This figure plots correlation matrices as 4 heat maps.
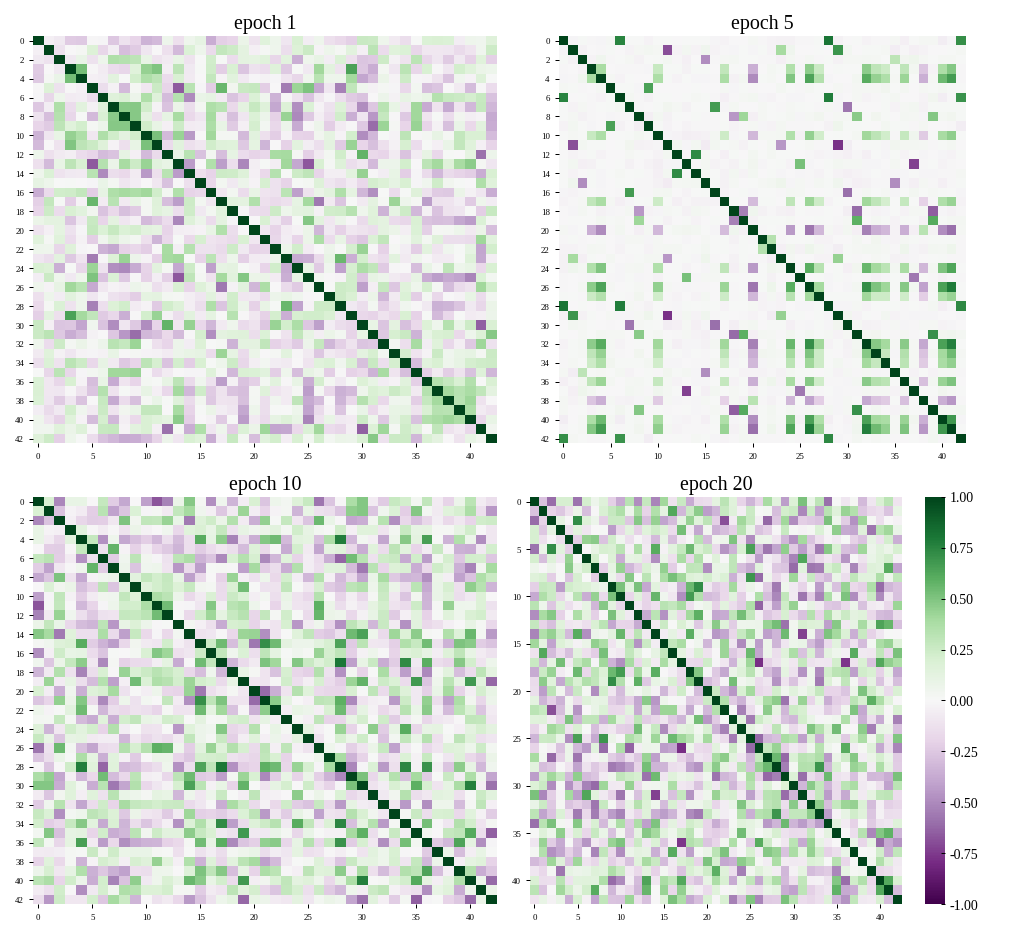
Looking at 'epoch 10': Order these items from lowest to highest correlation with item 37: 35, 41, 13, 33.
13, 35, 41, 33
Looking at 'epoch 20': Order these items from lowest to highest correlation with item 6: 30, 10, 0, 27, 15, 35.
30, 10, 35, 27, 15, 0
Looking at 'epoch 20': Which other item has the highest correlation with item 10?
18
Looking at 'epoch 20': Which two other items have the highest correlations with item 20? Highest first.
38, 25
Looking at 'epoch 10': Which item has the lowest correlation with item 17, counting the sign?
6
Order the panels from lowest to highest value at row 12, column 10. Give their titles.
epoch 1, epoch 5, epoch 20, epoch 10
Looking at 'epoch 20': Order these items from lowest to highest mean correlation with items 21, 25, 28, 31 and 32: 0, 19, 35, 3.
19, 3, 35, 0
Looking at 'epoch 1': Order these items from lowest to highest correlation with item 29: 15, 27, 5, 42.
15, 42, 27, 5
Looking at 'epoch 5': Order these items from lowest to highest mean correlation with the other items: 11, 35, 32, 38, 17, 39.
38, 11, 35, 39, 17, 32
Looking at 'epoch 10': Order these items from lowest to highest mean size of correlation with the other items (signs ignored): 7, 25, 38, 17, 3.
3, 25, 38, 7, 17
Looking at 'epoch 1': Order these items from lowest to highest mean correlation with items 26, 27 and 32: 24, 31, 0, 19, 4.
24, 31, 0, 19, 4
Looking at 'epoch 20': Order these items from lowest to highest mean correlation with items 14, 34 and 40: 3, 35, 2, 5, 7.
7, 3, 2, 35, 5
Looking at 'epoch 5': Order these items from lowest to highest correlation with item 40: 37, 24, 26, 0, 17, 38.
38, 0, 37, 17, 24, 26
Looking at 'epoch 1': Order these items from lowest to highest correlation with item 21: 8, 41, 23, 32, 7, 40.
40, 23, 8, 7, 32, 41
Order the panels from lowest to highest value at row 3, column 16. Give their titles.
epoch 20, epoch 5, epoch 10, epoch 1
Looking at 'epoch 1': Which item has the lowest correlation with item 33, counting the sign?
26
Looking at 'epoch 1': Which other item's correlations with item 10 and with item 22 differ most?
30
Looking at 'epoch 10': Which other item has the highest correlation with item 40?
30
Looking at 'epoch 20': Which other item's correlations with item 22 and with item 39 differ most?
2
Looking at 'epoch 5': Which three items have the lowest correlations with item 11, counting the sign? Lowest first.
29, 1, 23
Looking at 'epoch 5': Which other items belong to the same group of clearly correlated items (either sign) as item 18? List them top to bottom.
8, 19, 31, 39
